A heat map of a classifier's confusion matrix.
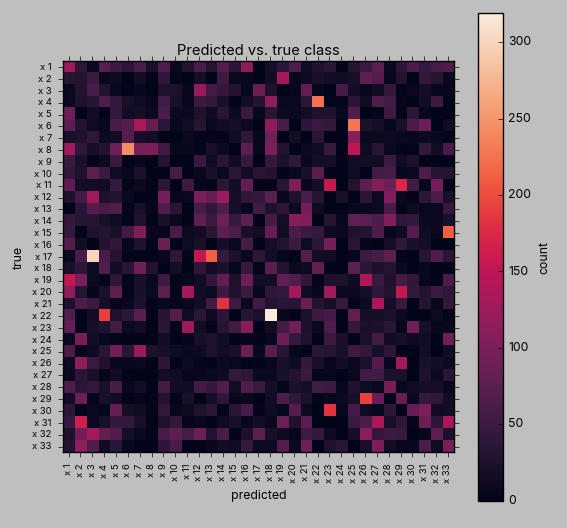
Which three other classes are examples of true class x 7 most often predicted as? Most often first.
x 25, x 18, x 6
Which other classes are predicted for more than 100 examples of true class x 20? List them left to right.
x 1, x 11, x 23, x 29
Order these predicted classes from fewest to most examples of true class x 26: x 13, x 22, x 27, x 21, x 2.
x 13, x 22, x 21, x 27, x 2
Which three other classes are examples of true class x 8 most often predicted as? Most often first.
x 6, x 25, x 1
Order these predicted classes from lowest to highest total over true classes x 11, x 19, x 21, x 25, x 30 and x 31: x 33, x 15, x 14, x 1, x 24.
x 24, x 15, x 33, x 14, x 1
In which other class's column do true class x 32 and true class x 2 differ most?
x 19
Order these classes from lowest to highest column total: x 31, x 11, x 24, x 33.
x 24, x 11, x 31, x 33
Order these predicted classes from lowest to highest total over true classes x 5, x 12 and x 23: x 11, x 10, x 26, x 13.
x 10, x 26, x 13, x 11
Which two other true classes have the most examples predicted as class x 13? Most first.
x 17, x 12
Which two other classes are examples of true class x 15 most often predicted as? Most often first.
x 33, x 7
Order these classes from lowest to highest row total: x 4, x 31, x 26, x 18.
x 26, x 18, x 4, x 31
